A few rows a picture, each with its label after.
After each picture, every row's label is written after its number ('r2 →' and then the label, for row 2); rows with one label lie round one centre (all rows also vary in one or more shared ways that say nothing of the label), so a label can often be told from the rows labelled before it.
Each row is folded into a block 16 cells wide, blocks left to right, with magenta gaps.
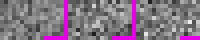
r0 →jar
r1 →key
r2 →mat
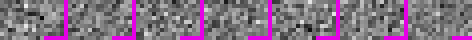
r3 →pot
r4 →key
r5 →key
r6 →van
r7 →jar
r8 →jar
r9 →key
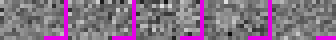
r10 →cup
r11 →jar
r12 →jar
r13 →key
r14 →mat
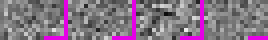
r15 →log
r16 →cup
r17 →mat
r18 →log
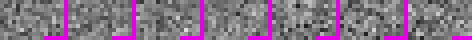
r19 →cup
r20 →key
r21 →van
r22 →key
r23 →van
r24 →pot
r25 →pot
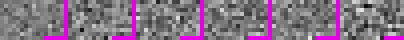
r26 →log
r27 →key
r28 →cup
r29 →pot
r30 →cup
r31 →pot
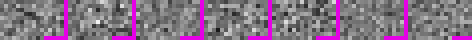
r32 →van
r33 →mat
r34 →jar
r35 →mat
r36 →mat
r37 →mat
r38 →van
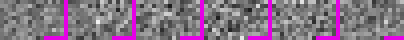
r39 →jar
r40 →key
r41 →cup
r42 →jar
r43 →van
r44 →mat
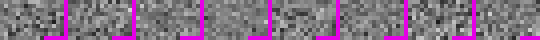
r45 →mat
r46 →key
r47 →van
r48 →key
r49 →mat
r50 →cup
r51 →cup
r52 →key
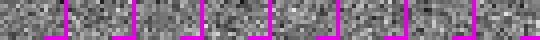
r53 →cup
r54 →log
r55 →jar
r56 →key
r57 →log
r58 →jar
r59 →mat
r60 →cup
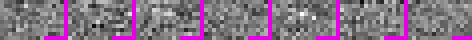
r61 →cup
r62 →van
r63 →pot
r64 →cup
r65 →key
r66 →cup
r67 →cup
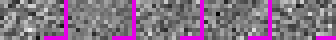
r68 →log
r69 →pot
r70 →van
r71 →mat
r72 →key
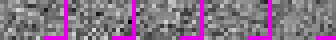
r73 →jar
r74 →cup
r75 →mat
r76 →log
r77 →cup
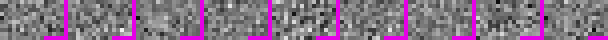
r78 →van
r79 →mat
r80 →key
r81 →cup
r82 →mat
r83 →key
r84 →log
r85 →pot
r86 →jar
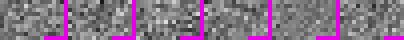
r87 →cup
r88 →jar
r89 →log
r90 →jar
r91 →pot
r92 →jar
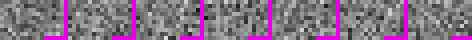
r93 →van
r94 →mat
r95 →jar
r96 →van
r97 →key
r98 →pot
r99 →van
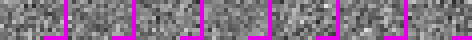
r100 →mat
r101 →jar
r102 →cup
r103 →van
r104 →jar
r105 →mat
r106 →pot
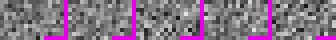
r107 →pot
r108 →pot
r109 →pot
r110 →key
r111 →mat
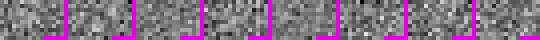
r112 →pot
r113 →key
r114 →van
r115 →pot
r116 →van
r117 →mat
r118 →mat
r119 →key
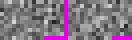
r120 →key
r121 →cup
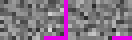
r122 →log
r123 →mat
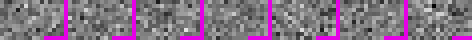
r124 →mat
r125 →jar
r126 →mat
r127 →pot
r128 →cup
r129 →van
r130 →log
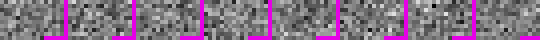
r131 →jar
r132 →pot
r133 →van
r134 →log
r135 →pot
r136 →log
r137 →key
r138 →pot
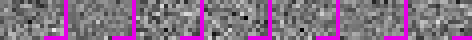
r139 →jar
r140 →mat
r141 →pot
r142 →cup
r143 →cup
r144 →pot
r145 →key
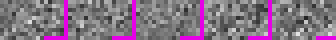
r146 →mat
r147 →pot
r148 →jar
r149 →pot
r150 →pot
